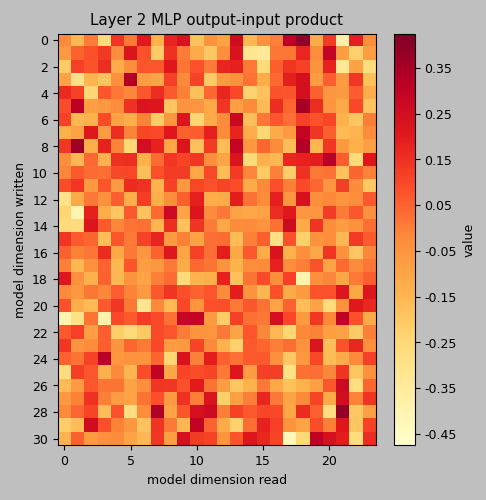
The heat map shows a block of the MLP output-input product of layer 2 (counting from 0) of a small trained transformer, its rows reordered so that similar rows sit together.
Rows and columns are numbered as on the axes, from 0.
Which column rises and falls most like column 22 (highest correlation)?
17
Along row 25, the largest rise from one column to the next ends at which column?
1
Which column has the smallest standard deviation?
4
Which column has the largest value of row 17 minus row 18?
18
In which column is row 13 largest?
8
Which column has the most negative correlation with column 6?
23
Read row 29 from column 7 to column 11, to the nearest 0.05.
0.15 0 -0.15 0.3 0.05
